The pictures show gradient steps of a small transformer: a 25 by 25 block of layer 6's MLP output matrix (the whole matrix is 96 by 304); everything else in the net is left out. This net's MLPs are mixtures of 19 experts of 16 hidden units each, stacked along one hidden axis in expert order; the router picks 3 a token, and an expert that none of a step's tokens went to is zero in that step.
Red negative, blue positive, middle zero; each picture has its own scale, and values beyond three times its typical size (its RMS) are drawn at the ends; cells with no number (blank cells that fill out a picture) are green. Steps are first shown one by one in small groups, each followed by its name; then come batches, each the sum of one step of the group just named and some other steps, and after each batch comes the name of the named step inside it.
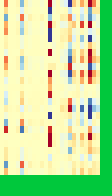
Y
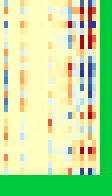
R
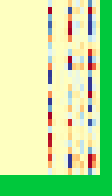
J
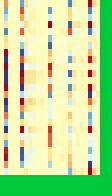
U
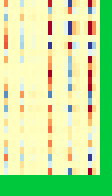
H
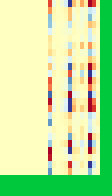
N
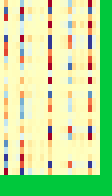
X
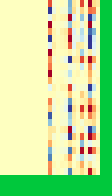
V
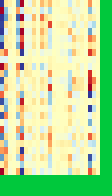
U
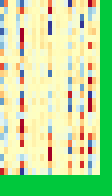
N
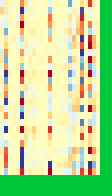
U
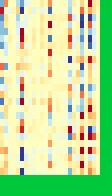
V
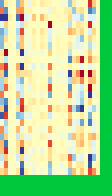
U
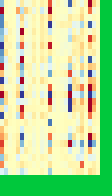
N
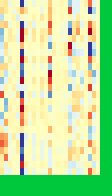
H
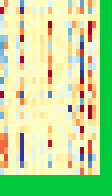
H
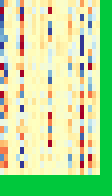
J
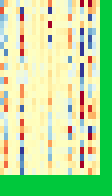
V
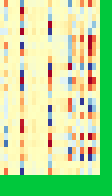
Y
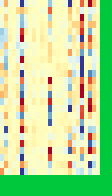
N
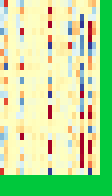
H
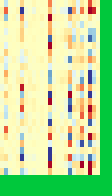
V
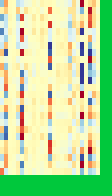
H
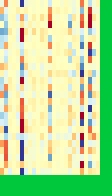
U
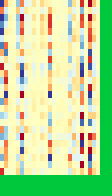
H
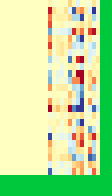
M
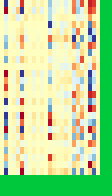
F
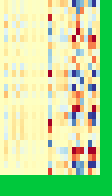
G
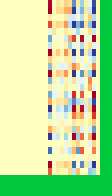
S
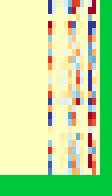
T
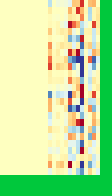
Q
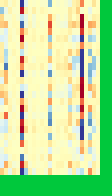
Q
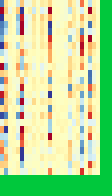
F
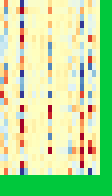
G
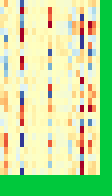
M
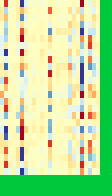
Q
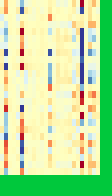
F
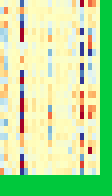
F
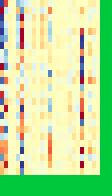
M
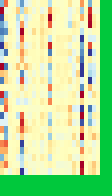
M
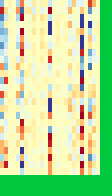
F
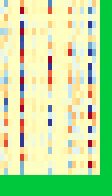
T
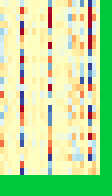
T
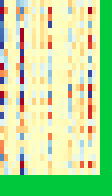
F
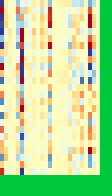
G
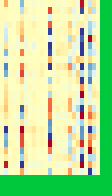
M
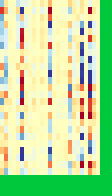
T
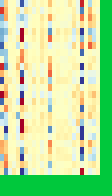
F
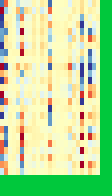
T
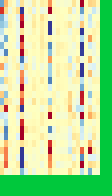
M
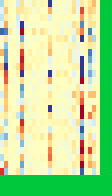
F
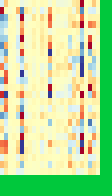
Q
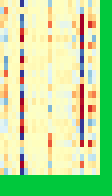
F
